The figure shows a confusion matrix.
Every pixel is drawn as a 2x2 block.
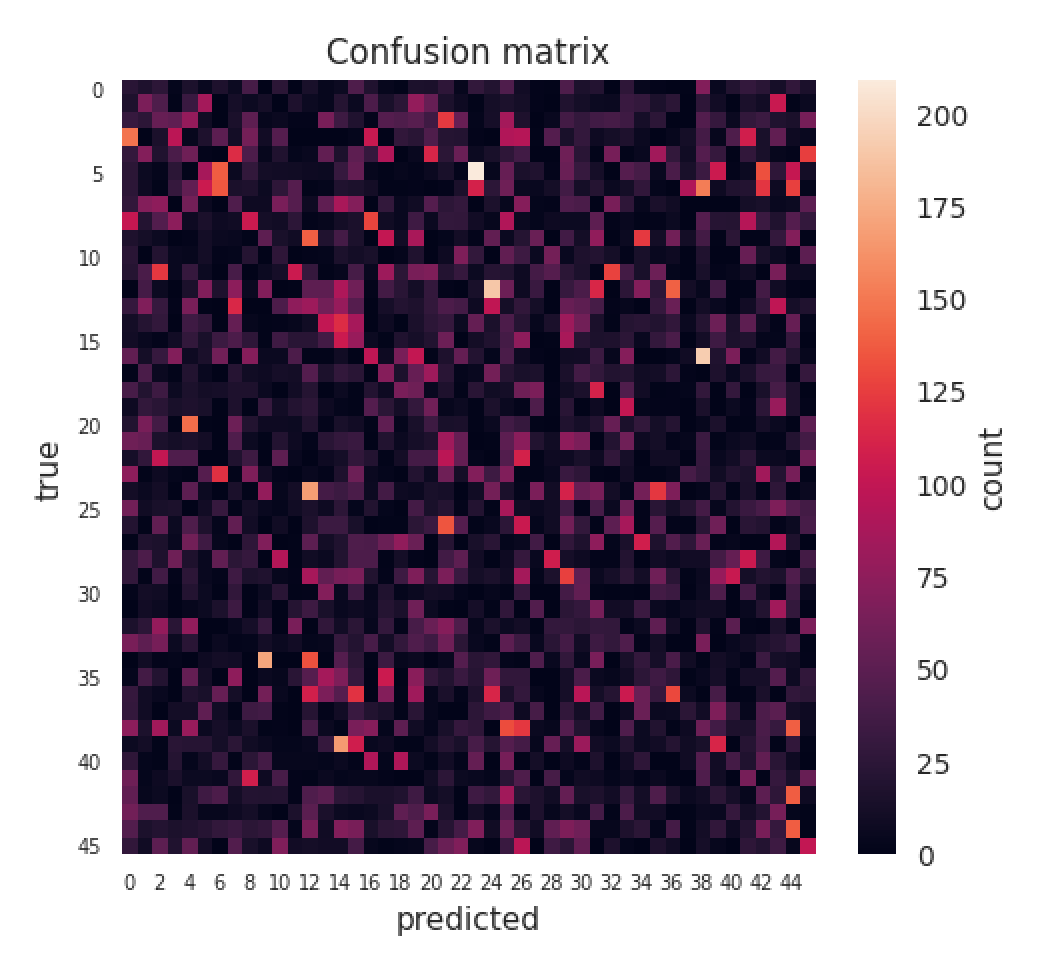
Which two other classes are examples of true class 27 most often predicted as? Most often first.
34, 43
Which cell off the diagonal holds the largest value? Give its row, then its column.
5, 23
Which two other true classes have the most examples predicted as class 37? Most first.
6, 23
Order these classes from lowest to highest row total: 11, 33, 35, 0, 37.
0, 37, 33, 35, 11
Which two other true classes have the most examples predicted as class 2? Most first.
11, 22
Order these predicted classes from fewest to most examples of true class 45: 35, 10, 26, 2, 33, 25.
33, 35, 25, 2, 10, 26
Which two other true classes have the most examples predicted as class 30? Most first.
36, 39
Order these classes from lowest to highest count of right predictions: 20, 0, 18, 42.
0, 20, 42, 18
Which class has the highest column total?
25
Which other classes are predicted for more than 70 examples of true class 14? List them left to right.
13, 15, 29
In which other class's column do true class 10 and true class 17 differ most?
20
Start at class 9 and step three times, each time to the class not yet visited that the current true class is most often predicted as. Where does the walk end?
35
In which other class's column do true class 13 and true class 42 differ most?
44
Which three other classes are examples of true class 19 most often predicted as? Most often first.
33, 43, 20
